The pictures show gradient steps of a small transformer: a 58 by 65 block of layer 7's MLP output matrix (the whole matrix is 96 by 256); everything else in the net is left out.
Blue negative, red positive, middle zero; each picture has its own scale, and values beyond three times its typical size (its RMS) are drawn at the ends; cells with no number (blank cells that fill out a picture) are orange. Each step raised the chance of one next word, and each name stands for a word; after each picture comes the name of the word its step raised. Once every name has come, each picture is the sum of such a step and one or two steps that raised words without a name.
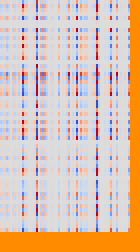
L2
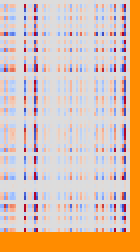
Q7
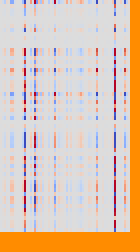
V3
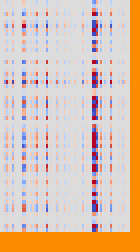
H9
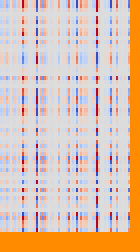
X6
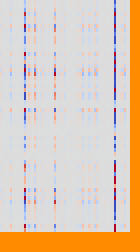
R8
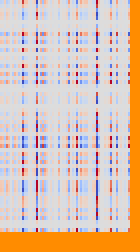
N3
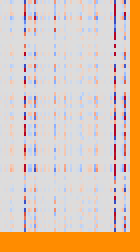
L2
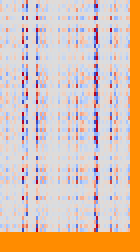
L2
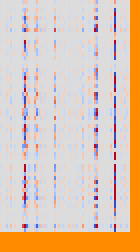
R8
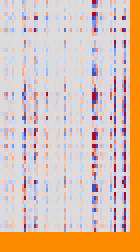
V3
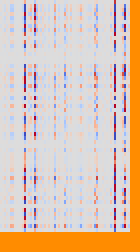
R8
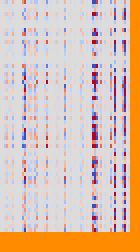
N3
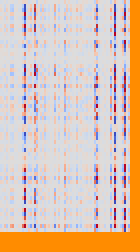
R8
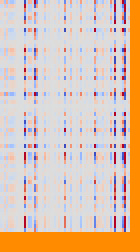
V3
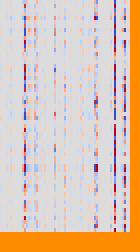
Q7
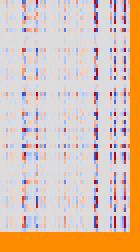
V3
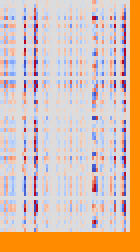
H9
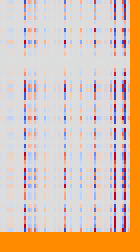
V3
